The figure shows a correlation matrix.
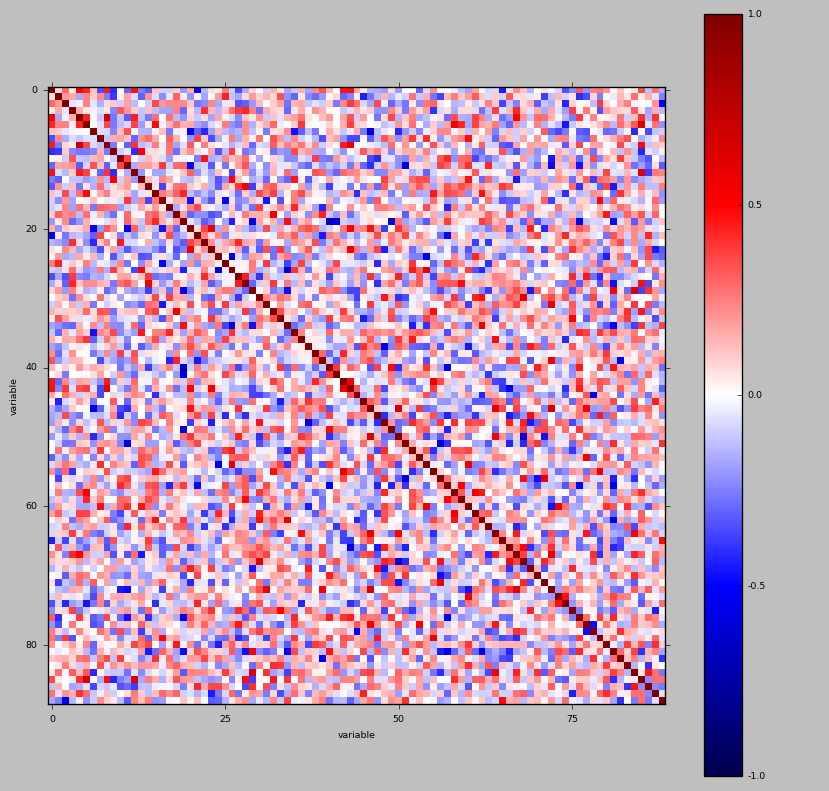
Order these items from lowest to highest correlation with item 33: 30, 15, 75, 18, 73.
15, 18, 73, 30, 75
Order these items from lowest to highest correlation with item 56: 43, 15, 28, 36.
36, 43, 15, 28
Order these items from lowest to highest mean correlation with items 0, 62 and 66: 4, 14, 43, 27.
27, 43, 14, 4
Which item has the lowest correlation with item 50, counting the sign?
68
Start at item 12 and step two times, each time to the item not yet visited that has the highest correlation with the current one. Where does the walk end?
5
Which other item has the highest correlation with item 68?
30
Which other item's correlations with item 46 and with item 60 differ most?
72
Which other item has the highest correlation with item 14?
28
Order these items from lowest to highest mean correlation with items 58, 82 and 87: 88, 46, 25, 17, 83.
88, 46, 83, 25, 17
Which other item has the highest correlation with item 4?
8
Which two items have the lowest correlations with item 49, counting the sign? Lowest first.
19, 57
